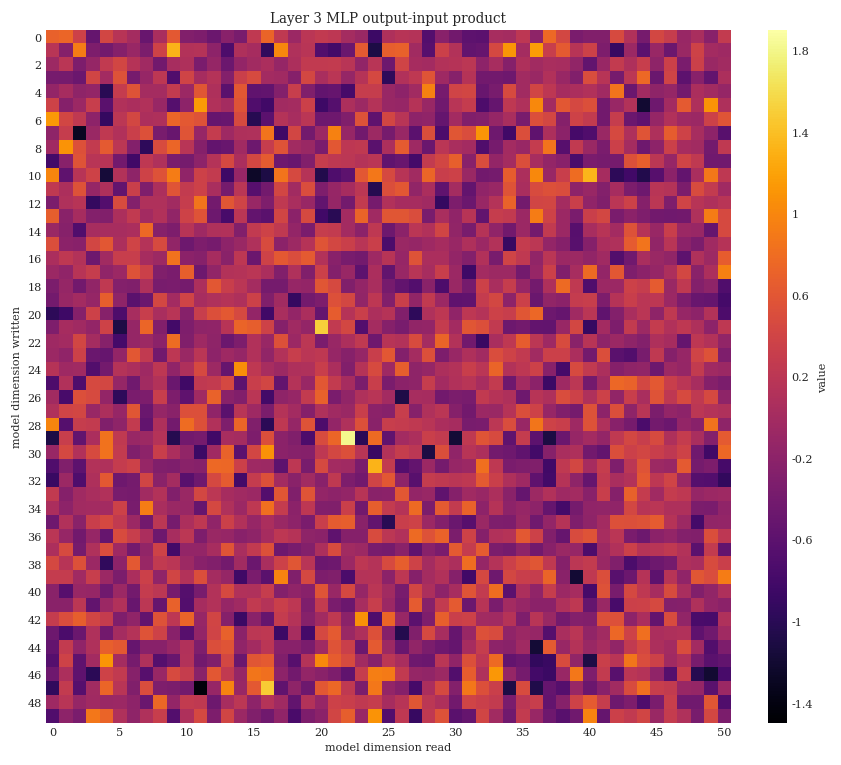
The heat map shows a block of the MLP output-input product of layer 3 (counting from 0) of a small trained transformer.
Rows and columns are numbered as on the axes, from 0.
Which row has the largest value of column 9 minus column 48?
46
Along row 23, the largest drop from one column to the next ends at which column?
42
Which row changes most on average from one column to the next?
47
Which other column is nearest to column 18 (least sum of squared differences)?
6
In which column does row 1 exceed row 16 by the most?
36
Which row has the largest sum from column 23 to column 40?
10
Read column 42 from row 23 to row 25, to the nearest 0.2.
-0.6 -0.2 0.8
